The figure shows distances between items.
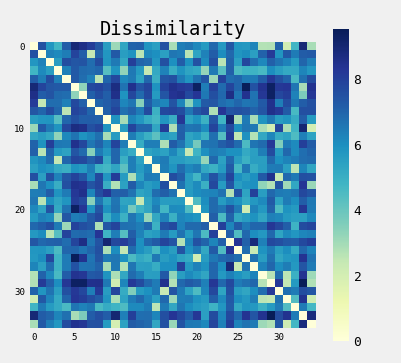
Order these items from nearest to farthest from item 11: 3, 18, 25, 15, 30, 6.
25, 3, 15, 30, 6, 18
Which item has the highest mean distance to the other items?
5
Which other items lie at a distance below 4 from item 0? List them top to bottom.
10, 17, 28, 29, 31, 34
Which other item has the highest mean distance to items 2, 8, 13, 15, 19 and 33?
29
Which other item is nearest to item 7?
1
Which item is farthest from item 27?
24
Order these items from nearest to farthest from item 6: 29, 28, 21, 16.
21, 16, 28, 29
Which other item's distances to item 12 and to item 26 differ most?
16
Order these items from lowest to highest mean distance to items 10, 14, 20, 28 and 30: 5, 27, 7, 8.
27, 7, 8, 5
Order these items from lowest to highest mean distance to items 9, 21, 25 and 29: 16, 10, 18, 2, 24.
10, 2, 16, 18, 24
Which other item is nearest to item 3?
14
